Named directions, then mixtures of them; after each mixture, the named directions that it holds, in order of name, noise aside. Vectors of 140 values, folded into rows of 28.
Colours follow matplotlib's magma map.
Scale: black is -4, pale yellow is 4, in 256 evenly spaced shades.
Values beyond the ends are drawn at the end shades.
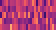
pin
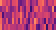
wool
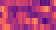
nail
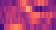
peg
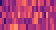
peg, pin.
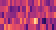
nail, peg, wool.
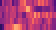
peg.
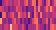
pin.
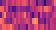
nail, pin.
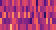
pin.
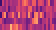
peg, pin.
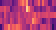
nail, peg.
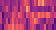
peg, wool.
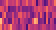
nail, pin, wool.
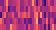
pin.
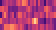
nail, peg, pin.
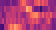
peg.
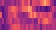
nail, peg.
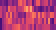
peg, pin, wool.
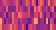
pin, wool.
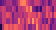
nail, peg, wool.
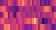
nail, peg.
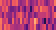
nail, wool.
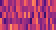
pin.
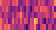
nail, wool.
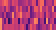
pin, wool.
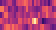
nail, peg.
